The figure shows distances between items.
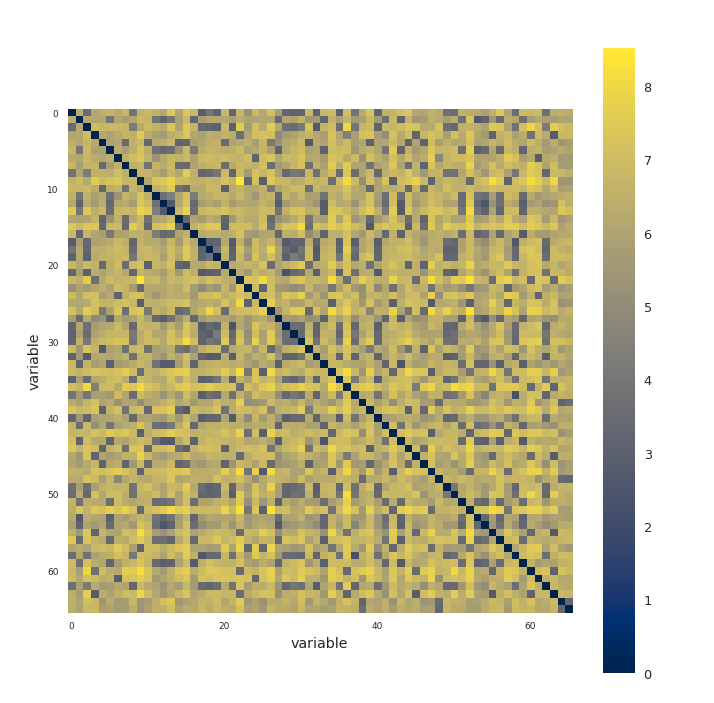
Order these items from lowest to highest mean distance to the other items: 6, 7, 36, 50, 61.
50, 7, 6, 61, 36
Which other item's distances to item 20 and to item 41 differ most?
15
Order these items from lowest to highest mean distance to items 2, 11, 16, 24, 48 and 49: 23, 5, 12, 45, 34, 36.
12, 5, 23, 45, 34, 36
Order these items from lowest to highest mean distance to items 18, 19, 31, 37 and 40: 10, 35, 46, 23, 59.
35, 46, 23, 10, 59
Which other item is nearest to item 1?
53
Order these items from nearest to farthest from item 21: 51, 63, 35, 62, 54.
35, 62, 54, 51, 63
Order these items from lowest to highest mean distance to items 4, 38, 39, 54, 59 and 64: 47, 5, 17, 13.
5, 13, 17, 47
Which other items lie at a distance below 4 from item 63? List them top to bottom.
3, 22, 36, 45, 55, 60
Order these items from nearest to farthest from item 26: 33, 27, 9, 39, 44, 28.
44, 39, 27, 33, 28, 9
